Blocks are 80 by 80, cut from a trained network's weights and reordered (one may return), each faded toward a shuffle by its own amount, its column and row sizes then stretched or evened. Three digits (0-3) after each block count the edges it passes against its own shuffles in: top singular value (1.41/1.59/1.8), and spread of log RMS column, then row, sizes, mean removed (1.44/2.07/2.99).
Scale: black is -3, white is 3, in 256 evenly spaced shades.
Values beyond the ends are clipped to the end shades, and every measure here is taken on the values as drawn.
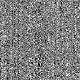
1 2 1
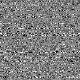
2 0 3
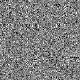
1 2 1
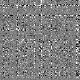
2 3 3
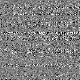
1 1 3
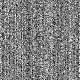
3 1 0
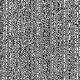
3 3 0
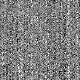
2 2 2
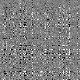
2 3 3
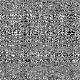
2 0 3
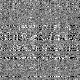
3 0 3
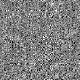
3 2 2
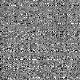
1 0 3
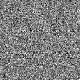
3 0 1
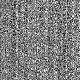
2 1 1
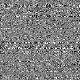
2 1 3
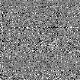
0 1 3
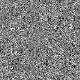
1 2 1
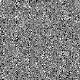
0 2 1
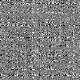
1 1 3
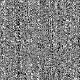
1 2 1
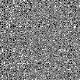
0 2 2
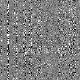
2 3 2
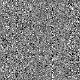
0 2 0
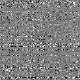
0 2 3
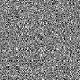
3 2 1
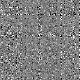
0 3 2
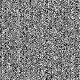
1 1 1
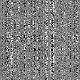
3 3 2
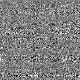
0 1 3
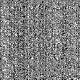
3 0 2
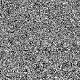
2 0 1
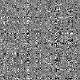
2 3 2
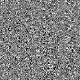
2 2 1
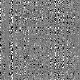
1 3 2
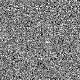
1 0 1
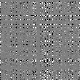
2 3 3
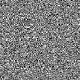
3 0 2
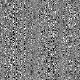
1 3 0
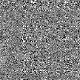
3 2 2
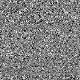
1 0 2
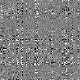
2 3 3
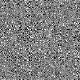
2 2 2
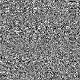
2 0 2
